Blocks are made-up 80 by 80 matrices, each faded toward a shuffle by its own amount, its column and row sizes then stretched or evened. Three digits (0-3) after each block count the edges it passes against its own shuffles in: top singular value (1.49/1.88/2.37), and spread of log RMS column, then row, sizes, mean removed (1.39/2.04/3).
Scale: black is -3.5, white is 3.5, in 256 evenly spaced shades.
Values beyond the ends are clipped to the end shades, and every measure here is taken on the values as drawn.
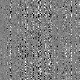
2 3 1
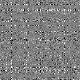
2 2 3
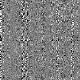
2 3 1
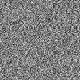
2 0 0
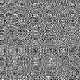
3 0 2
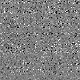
1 1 2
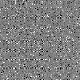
3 1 2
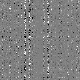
1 3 1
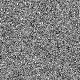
0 0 0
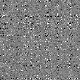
0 2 2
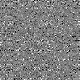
2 0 2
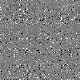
2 1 2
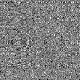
2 0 1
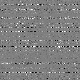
1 1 3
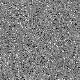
0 0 0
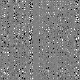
1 3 1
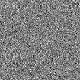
2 0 0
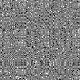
3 1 0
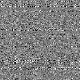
2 1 3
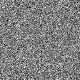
0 0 1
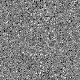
0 1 0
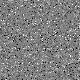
0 0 1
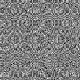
3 0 1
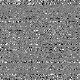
0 1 3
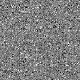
1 1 1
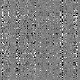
2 3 2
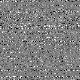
1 0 3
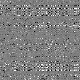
3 1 3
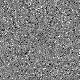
1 0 0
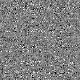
0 1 2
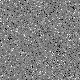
0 0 0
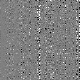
1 3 1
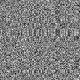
3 0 1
